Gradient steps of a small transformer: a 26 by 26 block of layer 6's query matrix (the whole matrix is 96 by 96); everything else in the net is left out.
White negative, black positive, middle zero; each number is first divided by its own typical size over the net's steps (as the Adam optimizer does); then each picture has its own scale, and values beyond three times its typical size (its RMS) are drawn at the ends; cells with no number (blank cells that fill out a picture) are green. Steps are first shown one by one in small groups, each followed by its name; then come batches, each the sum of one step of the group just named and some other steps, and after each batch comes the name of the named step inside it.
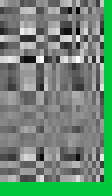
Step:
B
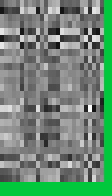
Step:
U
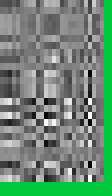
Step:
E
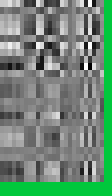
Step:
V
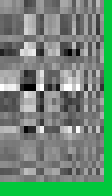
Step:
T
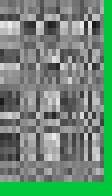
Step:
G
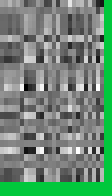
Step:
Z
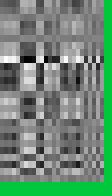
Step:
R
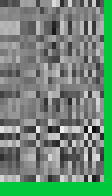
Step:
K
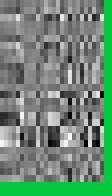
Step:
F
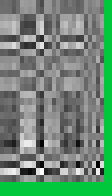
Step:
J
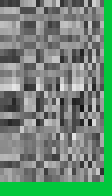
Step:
E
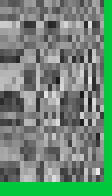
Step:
G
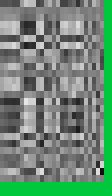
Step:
J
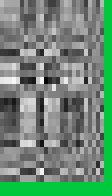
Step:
J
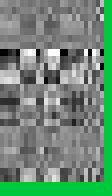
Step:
G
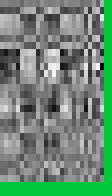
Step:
E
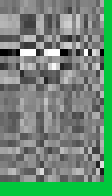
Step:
J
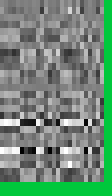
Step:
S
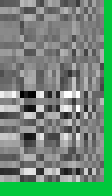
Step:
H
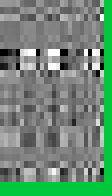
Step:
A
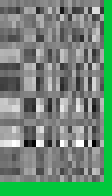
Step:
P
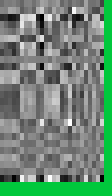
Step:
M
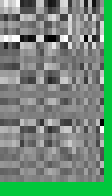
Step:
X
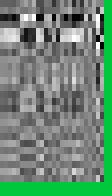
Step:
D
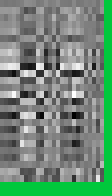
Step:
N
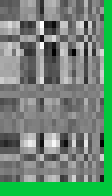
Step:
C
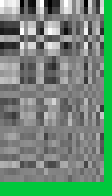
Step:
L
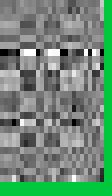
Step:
A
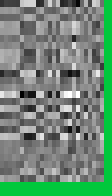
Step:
H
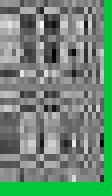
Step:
C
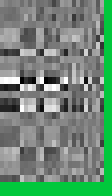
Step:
D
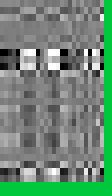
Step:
A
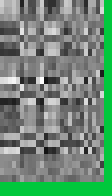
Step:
L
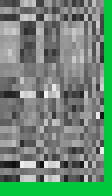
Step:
D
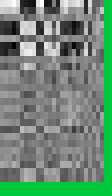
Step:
L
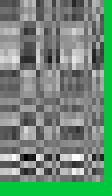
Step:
D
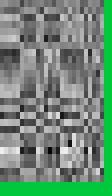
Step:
S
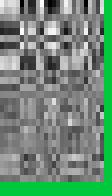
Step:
L
